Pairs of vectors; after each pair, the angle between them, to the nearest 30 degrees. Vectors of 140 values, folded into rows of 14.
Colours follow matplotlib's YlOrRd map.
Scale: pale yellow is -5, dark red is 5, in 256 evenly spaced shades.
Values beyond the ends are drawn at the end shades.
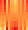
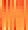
60 degrees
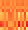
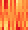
120 degrees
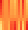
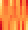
150 degrees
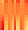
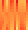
60 degrees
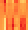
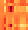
120 degrees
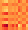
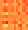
150 degrees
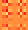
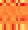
90 degrees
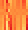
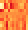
120 degrees
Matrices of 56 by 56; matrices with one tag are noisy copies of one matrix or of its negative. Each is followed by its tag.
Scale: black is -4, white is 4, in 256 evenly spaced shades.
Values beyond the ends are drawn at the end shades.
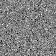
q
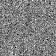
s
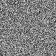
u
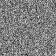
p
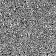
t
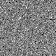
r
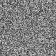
u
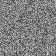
p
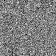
s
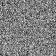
u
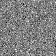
q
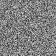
q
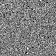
t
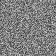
t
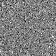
u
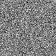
t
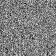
p
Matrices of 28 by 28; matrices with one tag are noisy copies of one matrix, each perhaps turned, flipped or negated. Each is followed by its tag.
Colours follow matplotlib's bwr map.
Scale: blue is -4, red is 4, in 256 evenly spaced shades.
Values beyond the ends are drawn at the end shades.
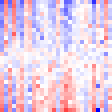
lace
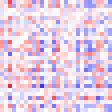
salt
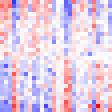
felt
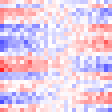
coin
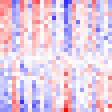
felt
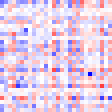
salt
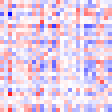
salt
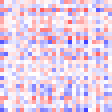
salt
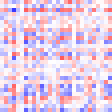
salt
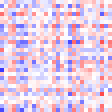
salt
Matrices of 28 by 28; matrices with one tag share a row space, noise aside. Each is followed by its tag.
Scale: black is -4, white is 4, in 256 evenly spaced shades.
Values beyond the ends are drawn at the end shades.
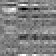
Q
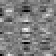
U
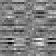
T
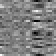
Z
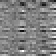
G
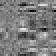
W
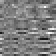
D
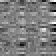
G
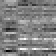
Q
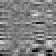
Z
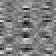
U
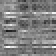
Q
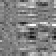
W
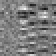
W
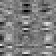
U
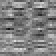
T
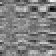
D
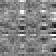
G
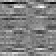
T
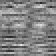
T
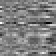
D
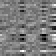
G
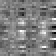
G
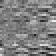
D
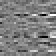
D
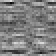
T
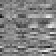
D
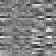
Z
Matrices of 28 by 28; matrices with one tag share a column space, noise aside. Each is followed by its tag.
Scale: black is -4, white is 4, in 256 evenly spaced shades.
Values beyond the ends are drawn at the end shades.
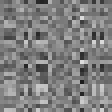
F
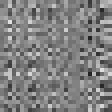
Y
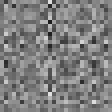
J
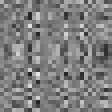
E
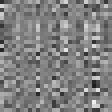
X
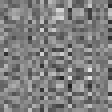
Y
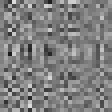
E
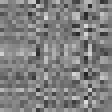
E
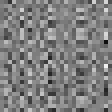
F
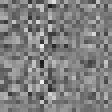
J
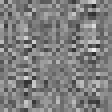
X
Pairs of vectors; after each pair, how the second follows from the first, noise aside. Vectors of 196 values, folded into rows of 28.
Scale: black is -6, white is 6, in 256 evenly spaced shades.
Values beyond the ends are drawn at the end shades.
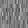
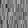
wrapped around, negated.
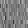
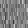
copied.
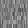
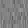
negated, shrunk.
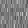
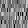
negated, scaled up.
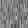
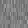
wrapped around, negated, shrunk.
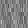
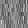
copied.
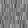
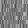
copied.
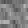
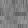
wrapped around, negated, shrunk.
